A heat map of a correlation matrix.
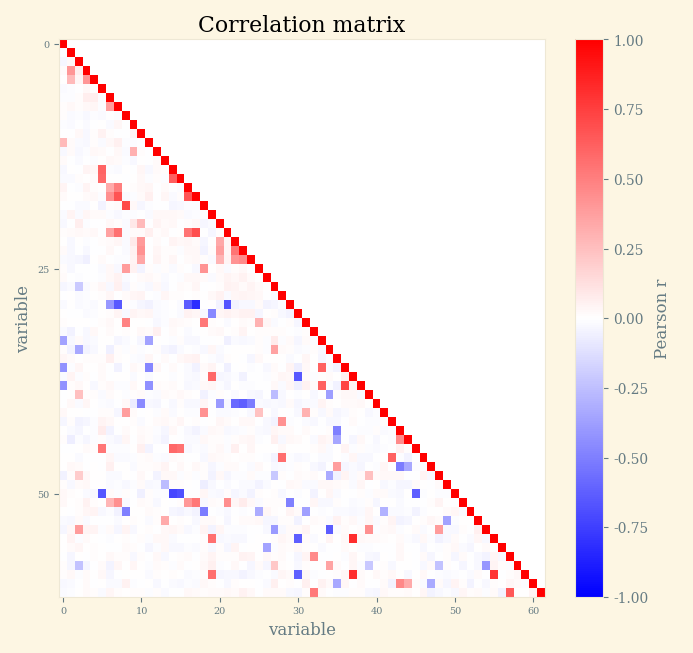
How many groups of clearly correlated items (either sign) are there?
14
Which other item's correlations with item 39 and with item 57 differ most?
61
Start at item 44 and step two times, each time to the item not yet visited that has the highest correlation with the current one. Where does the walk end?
60
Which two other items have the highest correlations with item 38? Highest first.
36, 33
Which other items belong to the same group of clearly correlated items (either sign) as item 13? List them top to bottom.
49, 53
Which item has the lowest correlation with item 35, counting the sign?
43
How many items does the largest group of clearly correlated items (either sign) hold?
7
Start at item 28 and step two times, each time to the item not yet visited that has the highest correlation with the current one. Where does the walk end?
42
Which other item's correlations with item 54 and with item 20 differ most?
34
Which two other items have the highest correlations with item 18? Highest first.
8, 31
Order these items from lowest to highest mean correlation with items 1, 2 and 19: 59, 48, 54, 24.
24, 48, 54, 59
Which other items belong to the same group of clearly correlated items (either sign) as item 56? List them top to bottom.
26
